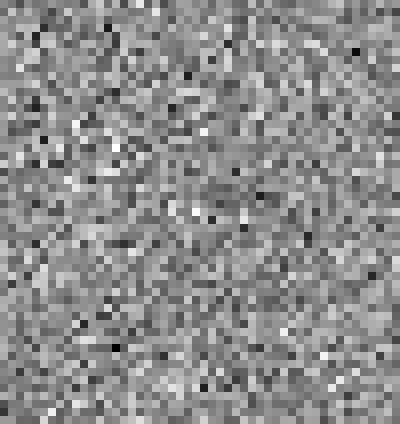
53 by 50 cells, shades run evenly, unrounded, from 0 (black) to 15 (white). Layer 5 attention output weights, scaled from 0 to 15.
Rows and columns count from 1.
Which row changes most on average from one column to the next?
21
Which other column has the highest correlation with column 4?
47
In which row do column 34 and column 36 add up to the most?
42
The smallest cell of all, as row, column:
44, 15
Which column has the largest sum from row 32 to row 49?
32
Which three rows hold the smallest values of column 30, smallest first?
22, 48, 39
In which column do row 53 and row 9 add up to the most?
26
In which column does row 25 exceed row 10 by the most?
24
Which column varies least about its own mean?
46
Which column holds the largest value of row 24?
10
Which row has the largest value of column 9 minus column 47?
35
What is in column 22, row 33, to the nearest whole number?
6
